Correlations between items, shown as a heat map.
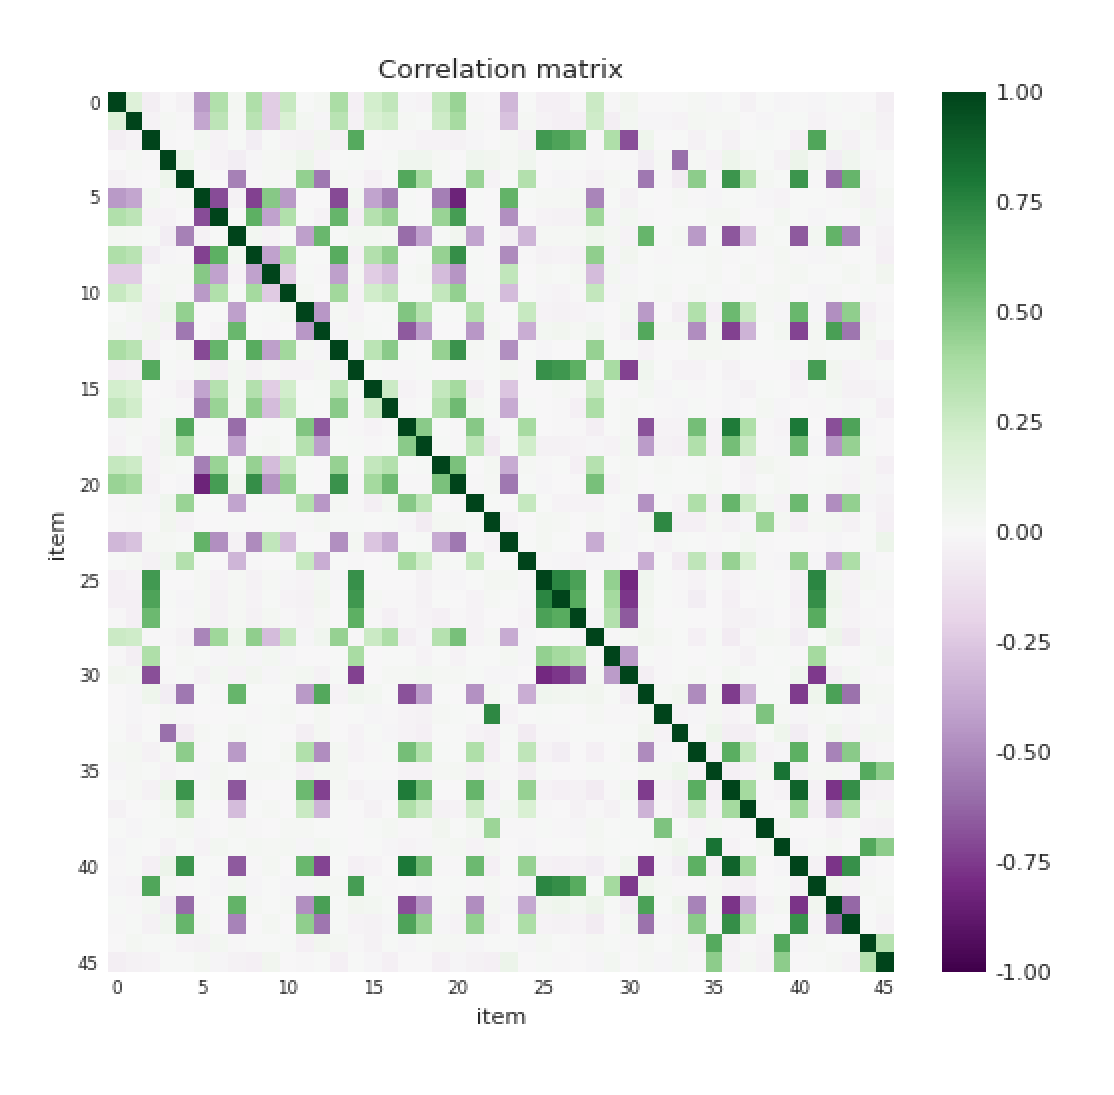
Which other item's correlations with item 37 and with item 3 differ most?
33
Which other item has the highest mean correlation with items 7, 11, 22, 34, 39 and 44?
35
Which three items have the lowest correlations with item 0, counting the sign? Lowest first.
5, 23, 9
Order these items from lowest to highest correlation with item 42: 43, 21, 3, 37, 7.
43, 21, 37, 3, 7
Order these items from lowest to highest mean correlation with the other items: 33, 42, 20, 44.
42, 33, 44, 20
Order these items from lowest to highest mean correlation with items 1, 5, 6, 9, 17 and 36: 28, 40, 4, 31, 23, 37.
31, 28, 23, 37, 4, 40
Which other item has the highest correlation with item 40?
36
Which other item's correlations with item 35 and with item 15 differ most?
39
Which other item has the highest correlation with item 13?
20
